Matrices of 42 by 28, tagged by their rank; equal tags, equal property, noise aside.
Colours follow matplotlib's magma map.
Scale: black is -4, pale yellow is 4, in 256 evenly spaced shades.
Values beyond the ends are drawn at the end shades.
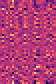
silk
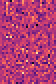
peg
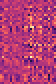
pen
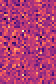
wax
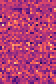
wax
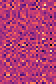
silk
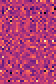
wax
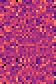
peg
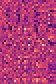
peg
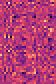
peg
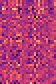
wax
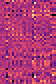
pen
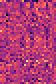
wax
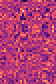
peg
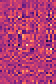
silk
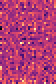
wax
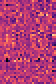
wax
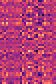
silk
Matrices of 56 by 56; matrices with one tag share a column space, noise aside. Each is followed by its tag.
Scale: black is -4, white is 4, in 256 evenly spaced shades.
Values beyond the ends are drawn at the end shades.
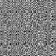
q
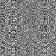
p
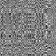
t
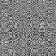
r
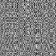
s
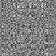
s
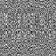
t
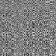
r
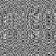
t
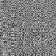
r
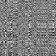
r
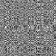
p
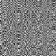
q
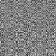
r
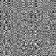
q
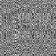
t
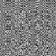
q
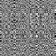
t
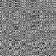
q
